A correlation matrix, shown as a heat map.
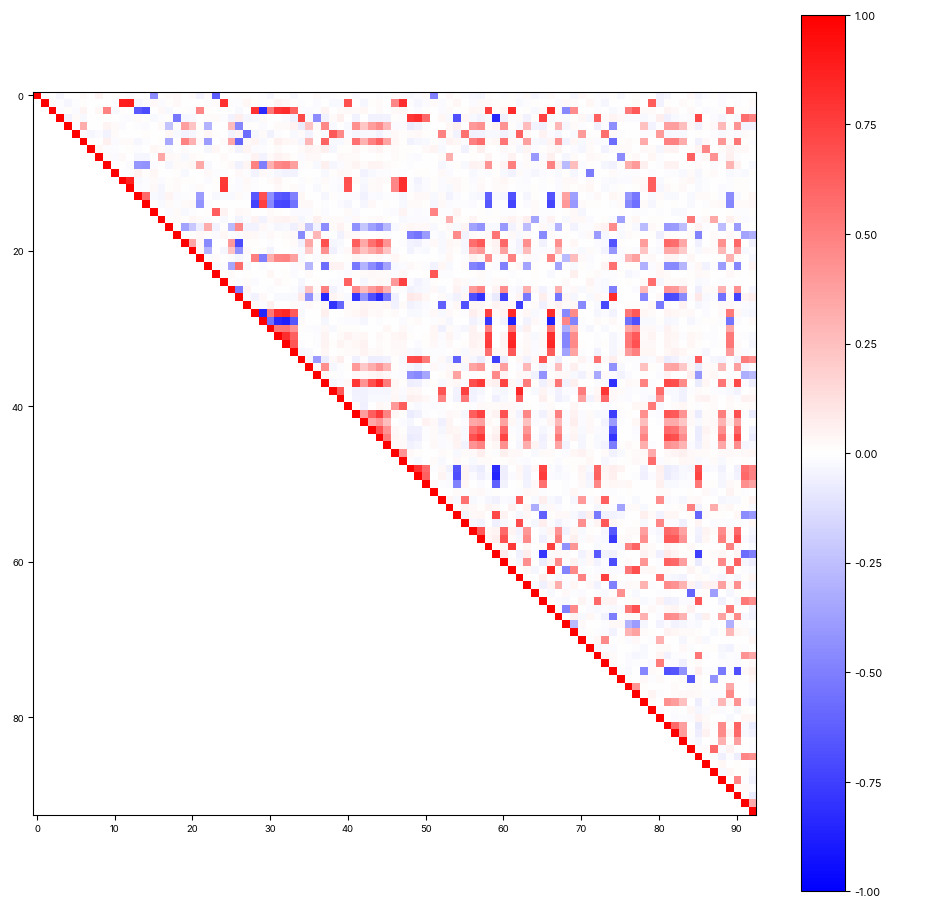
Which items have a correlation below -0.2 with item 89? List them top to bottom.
13, 14, 29, 68
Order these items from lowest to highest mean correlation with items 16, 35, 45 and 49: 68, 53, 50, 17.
17, 68, 53, 50
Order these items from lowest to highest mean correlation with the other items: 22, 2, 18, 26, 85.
26, 22, 18, 85, 2
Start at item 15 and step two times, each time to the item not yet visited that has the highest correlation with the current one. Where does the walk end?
51
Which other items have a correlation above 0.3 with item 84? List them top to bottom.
8, 16, 53, 87
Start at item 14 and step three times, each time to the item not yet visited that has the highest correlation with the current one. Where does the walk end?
68
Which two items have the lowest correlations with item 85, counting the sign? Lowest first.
59, 54
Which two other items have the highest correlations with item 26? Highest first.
74, 22
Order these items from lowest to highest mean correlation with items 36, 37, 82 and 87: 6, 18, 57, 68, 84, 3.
3, 68, 18, 84, 6, 57
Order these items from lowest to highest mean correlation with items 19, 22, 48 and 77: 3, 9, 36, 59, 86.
59, 36, 86, 9, 3
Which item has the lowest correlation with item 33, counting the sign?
29
